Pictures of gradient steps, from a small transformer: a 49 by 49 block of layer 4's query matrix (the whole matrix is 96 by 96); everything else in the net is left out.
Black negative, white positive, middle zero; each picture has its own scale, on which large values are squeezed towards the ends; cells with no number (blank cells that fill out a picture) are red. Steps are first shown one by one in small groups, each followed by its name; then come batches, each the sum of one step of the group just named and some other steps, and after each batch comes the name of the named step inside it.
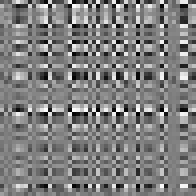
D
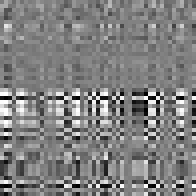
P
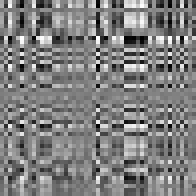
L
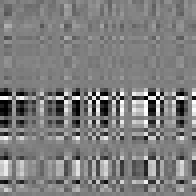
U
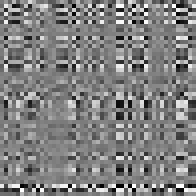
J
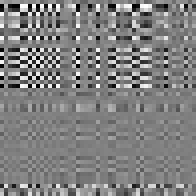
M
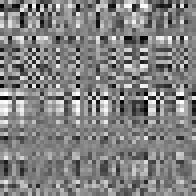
M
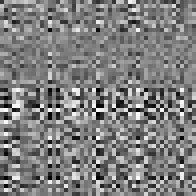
P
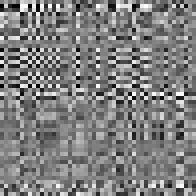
M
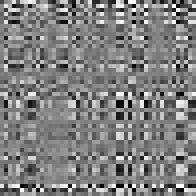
J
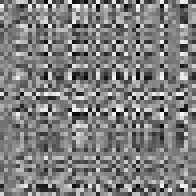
D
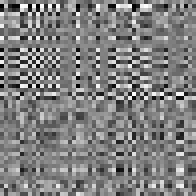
M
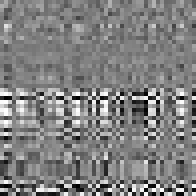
P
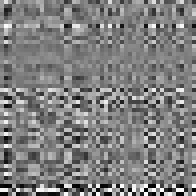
P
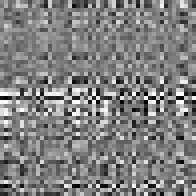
P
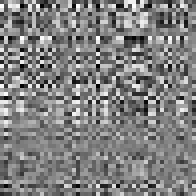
P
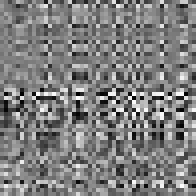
D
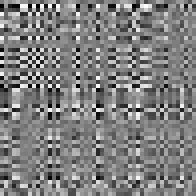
M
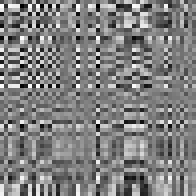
L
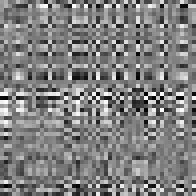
P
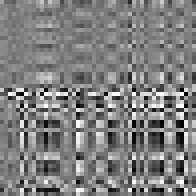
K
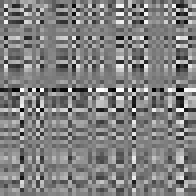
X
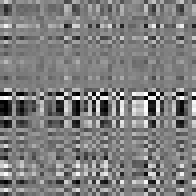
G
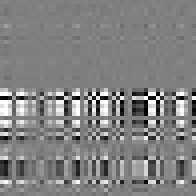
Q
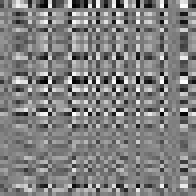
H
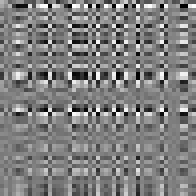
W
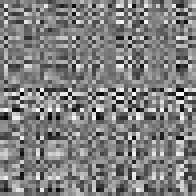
X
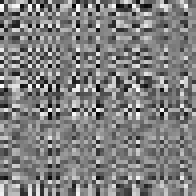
H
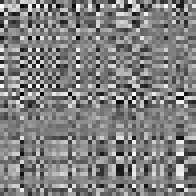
X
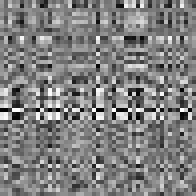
H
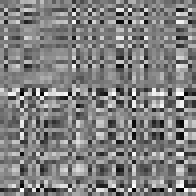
K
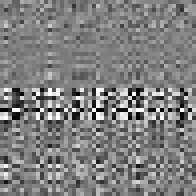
G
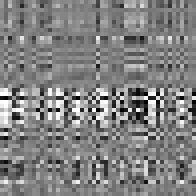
Q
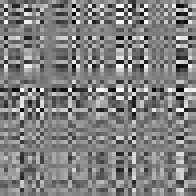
X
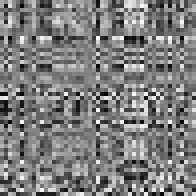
G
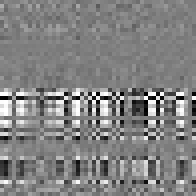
Q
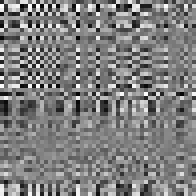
G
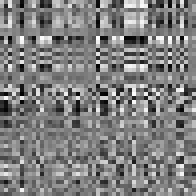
G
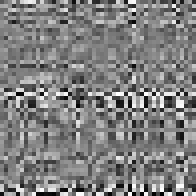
K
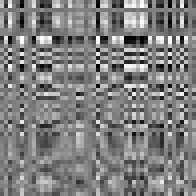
K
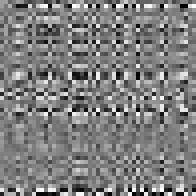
W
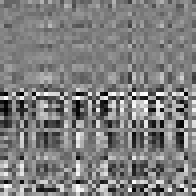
K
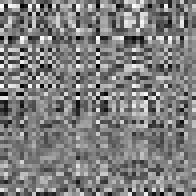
G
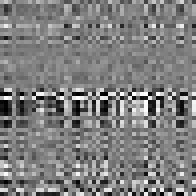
G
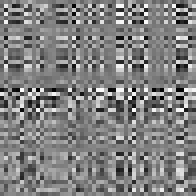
X
